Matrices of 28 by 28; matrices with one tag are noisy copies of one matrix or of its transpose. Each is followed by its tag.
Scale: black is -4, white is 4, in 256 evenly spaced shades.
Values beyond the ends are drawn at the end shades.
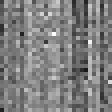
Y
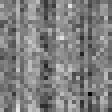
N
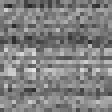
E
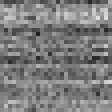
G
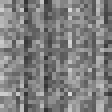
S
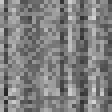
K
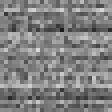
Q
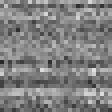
K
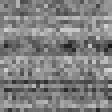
N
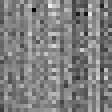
Y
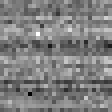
N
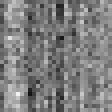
G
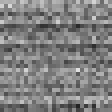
S
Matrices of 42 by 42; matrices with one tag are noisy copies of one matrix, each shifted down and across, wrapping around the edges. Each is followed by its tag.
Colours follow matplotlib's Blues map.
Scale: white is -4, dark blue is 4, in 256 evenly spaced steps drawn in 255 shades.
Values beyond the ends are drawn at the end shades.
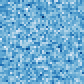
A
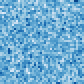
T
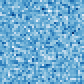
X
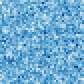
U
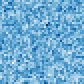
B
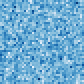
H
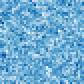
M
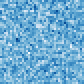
T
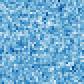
B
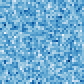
H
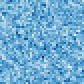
M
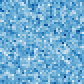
M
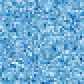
X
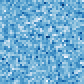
A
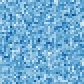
H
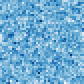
M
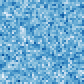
M
